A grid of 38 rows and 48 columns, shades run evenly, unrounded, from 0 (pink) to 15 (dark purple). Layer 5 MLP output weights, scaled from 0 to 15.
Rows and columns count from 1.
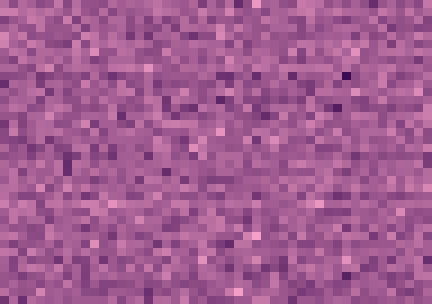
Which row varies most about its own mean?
33
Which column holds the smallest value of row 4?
25
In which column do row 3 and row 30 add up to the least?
29
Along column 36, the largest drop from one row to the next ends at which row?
26
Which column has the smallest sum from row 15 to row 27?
18
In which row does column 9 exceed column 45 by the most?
27
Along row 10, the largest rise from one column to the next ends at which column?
39
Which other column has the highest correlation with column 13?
36
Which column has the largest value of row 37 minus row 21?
34
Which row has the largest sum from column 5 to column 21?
10
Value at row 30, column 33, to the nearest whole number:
9
